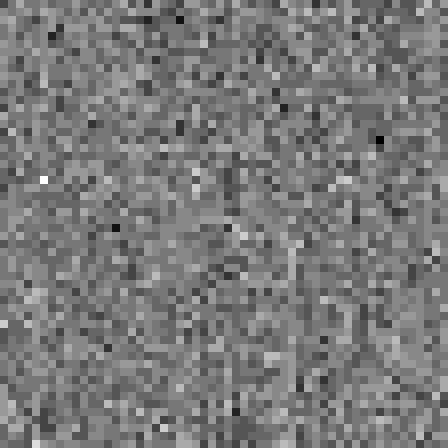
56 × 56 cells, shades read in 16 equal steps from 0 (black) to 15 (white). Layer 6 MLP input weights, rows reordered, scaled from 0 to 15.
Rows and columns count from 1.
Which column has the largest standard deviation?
48
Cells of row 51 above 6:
37
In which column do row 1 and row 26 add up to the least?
49
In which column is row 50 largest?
55
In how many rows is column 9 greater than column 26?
29
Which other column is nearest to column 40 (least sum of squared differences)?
47
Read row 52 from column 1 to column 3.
9 10 7
